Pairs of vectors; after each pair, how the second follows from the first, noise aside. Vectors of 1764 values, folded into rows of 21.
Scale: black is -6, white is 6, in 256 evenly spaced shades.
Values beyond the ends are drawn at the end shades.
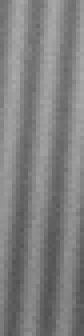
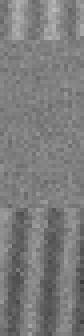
partly zeroed.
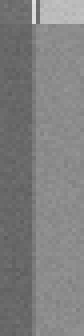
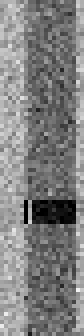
wrapped around, negated, scaled up.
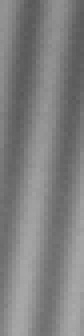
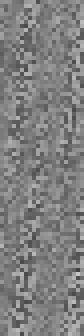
sign-scrambled.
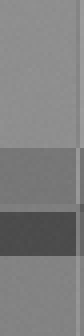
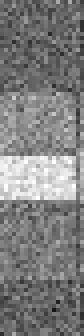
wrapped around, negated, scaled up.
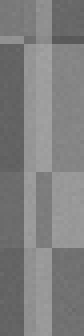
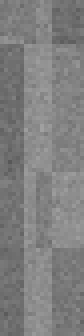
shrunk.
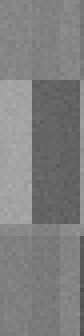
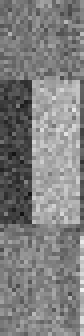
negated, scaled up.
